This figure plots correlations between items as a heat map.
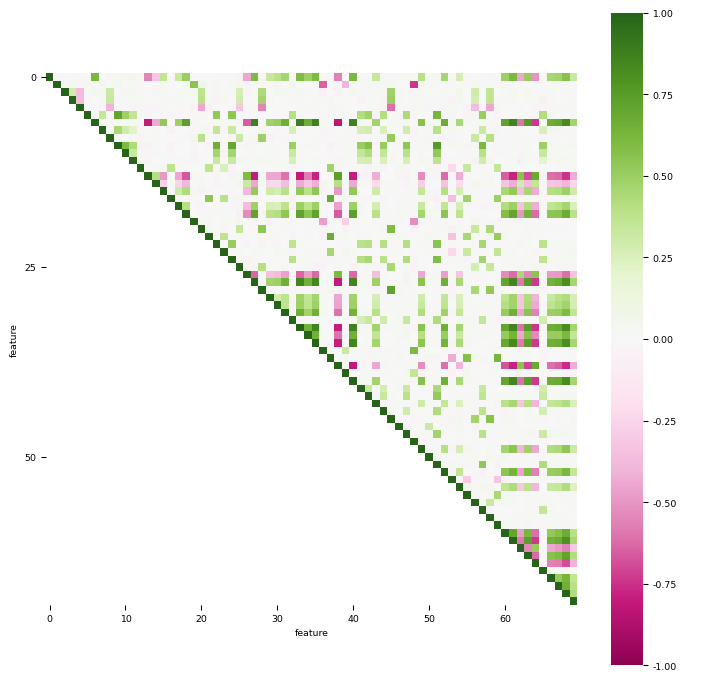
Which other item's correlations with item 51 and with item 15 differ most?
9
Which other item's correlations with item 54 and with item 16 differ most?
37
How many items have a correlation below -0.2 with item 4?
9
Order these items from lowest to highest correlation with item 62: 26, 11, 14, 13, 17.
17, 11, 14, 26, 13
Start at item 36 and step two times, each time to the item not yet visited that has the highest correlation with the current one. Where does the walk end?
39
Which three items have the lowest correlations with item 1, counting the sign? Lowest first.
48, 36, 39
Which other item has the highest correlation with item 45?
28
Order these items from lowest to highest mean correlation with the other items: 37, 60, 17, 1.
1, 37, 17, 60
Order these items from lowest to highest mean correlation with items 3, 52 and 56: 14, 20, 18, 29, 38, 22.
38, 14, 22, 29, 18, 20
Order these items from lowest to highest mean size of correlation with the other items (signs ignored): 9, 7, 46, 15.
46, 7, 9, 15
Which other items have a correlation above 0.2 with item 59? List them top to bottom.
12, 16, 21, 23, 37, 55
